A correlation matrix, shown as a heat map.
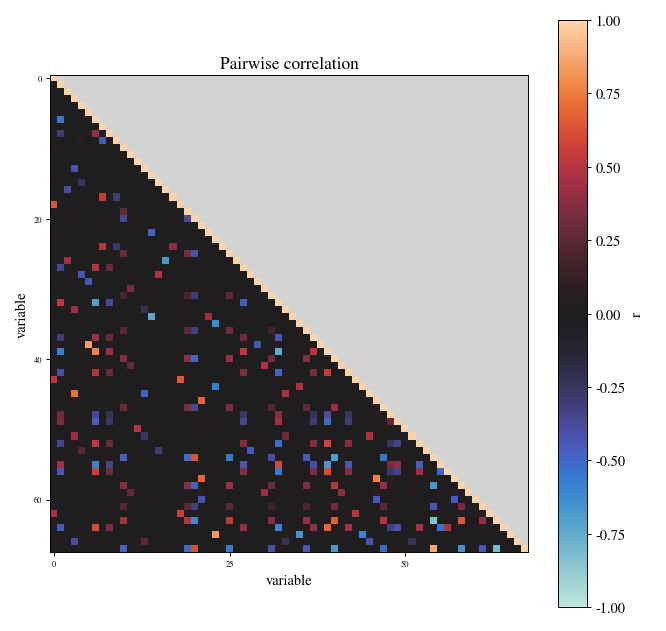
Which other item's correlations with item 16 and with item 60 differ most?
26
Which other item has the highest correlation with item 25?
63
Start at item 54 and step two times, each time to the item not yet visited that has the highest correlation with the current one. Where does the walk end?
20
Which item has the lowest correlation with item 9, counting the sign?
7
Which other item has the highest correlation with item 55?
32
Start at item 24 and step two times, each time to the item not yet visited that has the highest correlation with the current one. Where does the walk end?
17
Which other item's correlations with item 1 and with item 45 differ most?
3
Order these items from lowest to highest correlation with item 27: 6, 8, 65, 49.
49, 65, 8, 6
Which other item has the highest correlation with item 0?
18
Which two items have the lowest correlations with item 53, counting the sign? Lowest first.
28, 15
